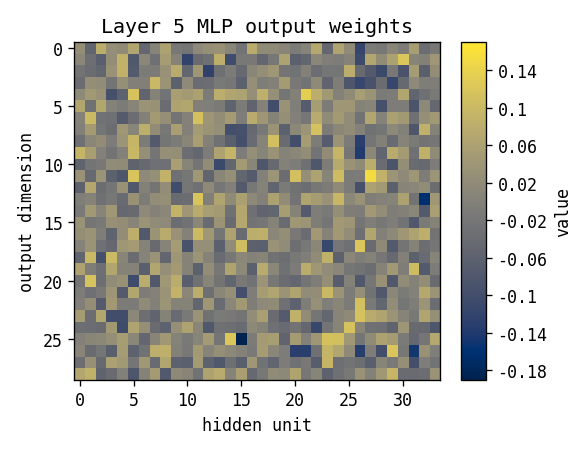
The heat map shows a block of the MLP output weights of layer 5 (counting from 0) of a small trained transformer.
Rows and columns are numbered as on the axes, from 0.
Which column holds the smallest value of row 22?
2
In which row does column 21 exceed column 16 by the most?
19
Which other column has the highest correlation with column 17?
14
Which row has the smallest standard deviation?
15
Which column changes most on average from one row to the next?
5
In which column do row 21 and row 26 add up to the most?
23
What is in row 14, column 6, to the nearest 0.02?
0.02
